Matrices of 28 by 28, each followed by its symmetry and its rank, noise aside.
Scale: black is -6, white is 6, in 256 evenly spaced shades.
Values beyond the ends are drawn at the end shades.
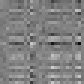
no symmetry, rank one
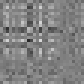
symmetric, rank one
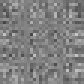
no symmetry, rank three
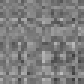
no symmetry, rank two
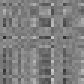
no symmetry, rank one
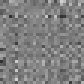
no symmetry, rank three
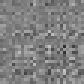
no symmetry, rank three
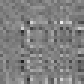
antisymmetric, rank two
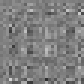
no symmetry, rank three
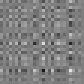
symmetric, rank one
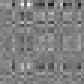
no symmetry, rank one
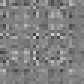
symmetric, rank two
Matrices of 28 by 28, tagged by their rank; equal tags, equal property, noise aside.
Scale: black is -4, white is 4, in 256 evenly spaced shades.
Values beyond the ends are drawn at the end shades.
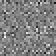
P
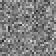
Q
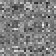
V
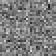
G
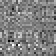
V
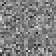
P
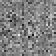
G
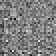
G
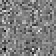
P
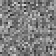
G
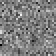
Q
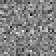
Q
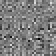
V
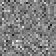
P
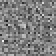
Q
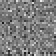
P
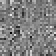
V
